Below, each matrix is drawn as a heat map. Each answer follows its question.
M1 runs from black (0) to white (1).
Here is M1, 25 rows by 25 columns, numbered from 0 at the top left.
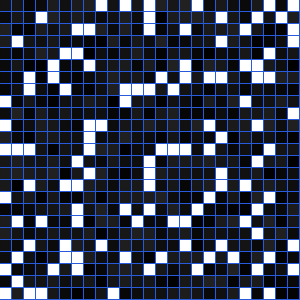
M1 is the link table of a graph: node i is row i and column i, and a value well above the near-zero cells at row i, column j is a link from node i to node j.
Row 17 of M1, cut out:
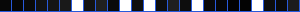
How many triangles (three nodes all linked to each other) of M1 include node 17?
2
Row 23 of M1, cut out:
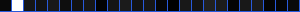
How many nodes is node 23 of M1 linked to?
1
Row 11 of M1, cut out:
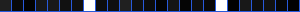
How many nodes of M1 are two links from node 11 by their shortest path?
10
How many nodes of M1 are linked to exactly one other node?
3
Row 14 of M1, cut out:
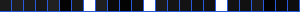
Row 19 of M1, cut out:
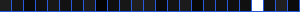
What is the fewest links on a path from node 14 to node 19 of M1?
4
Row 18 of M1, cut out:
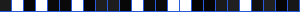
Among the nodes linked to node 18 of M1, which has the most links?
node 6
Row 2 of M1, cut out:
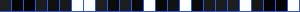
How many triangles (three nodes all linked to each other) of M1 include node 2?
5
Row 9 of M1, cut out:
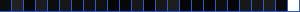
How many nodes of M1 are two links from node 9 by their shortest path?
5
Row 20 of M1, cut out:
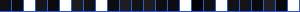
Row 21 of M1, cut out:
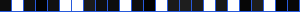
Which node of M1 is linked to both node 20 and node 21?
node 5
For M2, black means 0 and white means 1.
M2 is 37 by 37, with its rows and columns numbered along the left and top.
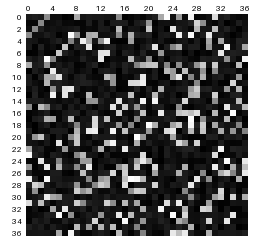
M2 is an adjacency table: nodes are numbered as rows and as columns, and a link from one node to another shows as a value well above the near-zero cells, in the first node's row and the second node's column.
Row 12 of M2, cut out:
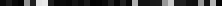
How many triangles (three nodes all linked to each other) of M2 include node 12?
5
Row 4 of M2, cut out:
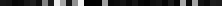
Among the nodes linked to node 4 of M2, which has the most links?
node 10
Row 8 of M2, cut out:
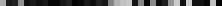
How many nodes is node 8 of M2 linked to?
12
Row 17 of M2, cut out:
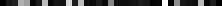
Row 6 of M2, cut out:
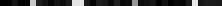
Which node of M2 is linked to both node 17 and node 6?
node 13
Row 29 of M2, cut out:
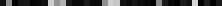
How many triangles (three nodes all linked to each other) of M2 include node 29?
7
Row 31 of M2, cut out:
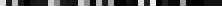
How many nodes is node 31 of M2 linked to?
11
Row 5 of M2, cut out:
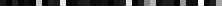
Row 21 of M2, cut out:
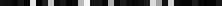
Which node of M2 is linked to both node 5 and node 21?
node 25
